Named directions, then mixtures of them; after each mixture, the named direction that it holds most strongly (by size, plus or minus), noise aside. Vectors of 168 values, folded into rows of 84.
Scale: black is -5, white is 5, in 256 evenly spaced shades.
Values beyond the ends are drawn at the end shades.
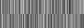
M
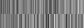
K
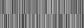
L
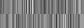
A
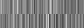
K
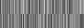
M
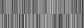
L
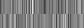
A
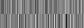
K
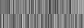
K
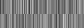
A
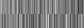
K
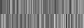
K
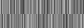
M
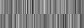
A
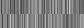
M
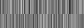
M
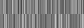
L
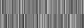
L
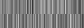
A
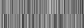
L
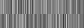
A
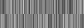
M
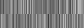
A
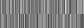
M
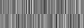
A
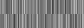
L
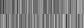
K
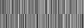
L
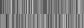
A
